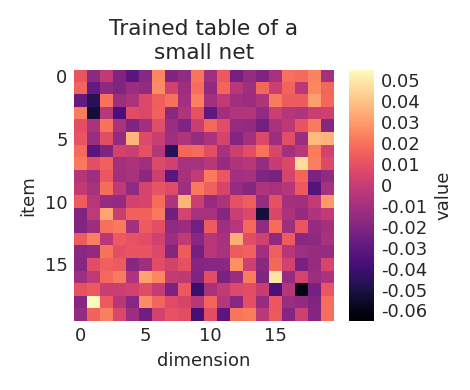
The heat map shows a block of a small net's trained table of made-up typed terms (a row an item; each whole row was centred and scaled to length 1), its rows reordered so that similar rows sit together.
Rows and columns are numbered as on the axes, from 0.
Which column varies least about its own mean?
6
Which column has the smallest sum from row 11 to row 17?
9
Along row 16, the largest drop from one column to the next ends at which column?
16
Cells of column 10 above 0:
8
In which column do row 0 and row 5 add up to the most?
18
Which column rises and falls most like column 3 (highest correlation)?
13
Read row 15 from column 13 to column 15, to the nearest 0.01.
0 -0.02 0.02
